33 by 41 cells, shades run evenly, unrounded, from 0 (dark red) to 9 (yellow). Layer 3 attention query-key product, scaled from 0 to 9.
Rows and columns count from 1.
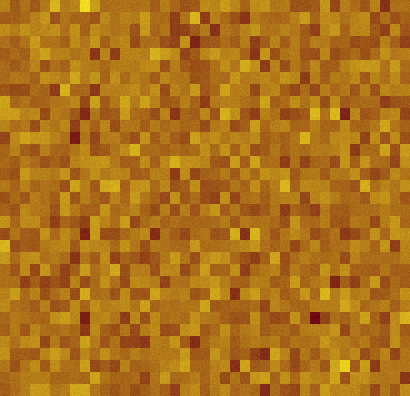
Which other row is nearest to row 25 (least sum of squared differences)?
29
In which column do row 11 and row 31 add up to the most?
35
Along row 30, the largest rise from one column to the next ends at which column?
28
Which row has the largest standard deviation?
10
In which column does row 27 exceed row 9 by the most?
41
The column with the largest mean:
23
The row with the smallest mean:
4
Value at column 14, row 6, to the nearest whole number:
5
